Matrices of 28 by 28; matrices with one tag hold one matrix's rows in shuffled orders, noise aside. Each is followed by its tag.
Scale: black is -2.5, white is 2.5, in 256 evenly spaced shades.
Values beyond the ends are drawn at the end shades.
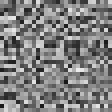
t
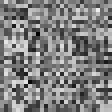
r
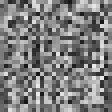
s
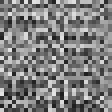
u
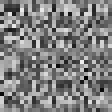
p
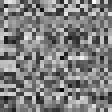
t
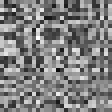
t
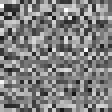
p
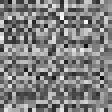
u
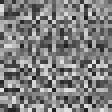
p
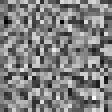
s
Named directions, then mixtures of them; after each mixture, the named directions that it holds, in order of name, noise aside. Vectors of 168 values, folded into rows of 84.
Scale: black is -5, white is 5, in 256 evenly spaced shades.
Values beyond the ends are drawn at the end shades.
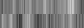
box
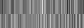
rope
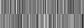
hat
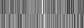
hat, rope.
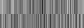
rope.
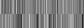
box, hat.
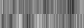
box.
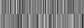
hat.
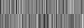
hat.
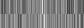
hat, rope.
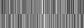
hat, rope.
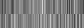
rope.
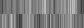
box, rope.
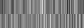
rope.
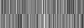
hat, rope.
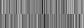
hat, rope.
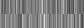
hat, rope.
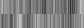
box, rope.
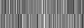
hat, rope.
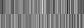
rope.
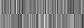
hat.
